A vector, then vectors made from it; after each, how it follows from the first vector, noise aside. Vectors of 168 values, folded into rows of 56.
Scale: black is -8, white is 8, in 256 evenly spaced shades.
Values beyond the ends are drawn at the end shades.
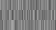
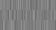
shrunk.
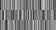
reversed, scaled up.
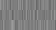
shrunk.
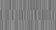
shrunk.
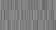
reversed, negated, shrunk.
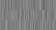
reversed, negated, shrunk.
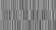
sign-scrambled.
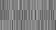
sign-scrambled.
